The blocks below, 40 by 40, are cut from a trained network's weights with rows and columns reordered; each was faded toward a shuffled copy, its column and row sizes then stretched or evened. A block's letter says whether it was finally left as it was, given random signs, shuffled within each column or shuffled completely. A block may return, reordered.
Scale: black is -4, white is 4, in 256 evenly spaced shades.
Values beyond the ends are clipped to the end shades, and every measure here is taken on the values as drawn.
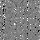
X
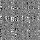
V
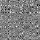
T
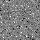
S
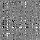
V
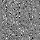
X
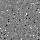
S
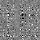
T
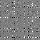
V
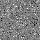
S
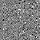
X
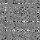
T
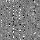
X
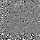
T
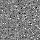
S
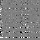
T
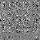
T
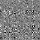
V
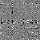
T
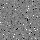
S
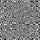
V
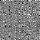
T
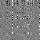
V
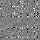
T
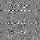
T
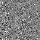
X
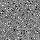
S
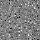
X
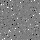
S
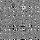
T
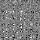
T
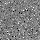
S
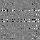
T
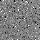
S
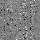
X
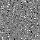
X
